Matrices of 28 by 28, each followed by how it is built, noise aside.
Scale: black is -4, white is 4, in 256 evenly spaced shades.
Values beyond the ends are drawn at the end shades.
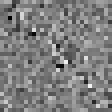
banded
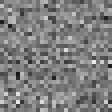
low rank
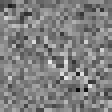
banded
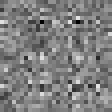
low rank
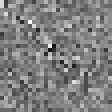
banded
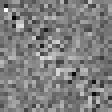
banded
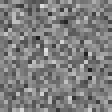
noise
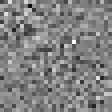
block diagonal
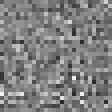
low rank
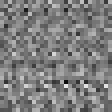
repeating columns
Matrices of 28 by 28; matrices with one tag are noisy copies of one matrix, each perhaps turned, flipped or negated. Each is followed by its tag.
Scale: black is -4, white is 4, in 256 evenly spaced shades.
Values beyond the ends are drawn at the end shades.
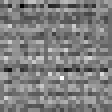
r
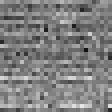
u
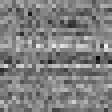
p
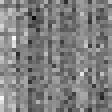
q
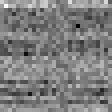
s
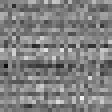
p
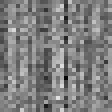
p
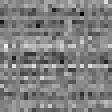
p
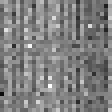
u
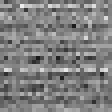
r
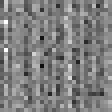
r
